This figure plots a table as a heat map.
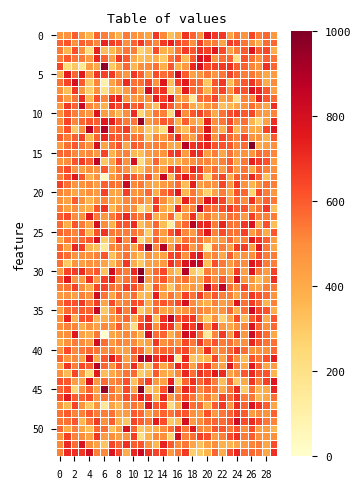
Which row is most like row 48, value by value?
40
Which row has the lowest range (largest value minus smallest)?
48
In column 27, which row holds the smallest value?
11
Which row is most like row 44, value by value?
23
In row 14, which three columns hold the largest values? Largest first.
26, 17, 5
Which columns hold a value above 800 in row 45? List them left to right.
6, 11, 15
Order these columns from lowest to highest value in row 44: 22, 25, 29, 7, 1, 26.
22, 25, 7, 1, 26, 29
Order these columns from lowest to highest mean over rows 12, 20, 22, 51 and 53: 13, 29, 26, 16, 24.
26, 13, 29, 24, 16
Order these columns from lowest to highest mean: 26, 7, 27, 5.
7, 27, 5, 26
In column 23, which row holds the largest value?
42
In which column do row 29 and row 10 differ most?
15
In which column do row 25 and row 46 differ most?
12
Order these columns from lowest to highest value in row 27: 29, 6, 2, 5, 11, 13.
6, 5, 29, 13, 11, 2
